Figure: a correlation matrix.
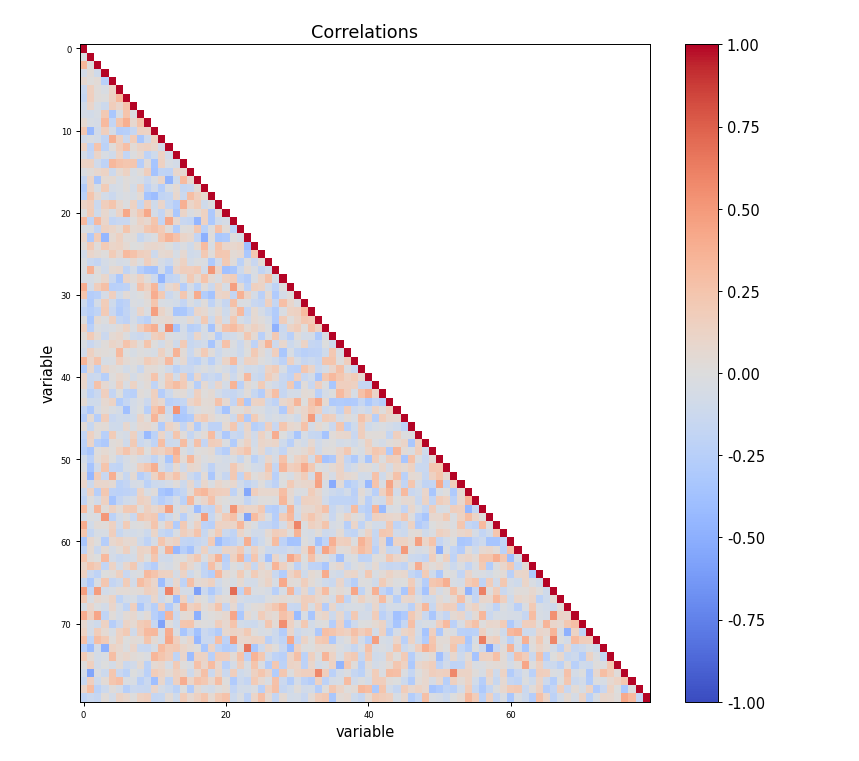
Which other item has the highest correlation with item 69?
66
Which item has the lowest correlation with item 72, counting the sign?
16
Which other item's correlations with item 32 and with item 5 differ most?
10
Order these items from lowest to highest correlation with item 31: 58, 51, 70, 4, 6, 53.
6, 4, 58, 53, 70, 51
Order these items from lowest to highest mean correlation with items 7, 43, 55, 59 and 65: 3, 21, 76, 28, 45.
21, 45, 3, 76, 28
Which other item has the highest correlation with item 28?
70
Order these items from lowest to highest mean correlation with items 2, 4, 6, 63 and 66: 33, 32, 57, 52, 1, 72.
32, 57, 33, 1, 52, 72
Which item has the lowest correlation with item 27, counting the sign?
34
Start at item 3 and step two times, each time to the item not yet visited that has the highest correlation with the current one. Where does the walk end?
17
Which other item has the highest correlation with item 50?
53
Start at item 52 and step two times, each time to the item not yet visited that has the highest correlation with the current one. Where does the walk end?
33
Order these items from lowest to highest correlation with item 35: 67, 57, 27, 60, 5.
57, 67, 5, 27, 60
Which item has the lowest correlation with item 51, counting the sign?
1
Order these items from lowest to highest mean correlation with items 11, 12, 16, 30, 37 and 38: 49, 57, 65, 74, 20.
65, 57, 20, 49, 74
